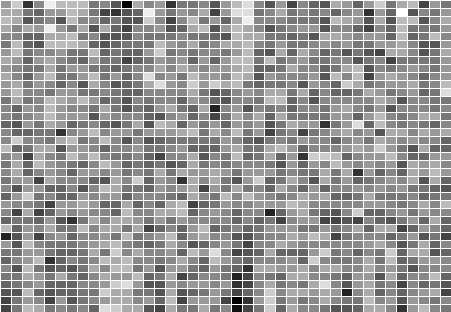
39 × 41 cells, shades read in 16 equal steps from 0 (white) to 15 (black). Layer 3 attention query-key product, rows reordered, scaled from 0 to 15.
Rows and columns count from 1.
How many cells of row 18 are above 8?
7
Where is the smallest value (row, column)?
2, 37
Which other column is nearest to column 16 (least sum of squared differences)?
27
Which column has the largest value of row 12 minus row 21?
31
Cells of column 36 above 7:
12
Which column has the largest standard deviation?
22
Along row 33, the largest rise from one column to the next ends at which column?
5
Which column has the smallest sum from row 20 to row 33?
11
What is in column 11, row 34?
4
